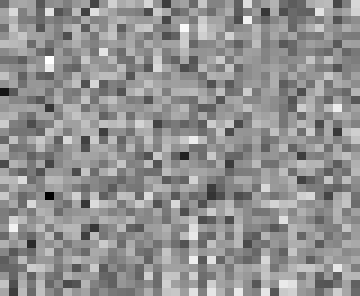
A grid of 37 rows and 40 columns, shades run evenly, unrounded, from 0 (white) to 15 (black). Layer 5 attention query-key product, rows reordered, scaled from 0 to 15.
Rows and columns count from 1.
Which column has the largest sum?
4
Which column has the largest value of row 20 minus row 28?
21
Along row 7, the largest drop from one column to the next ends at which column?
12
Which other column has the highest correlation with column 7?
10
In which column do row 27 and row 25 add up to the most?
6
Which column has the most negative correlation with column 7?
11
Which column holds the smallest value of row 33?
22
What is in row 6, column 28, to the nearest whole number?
7
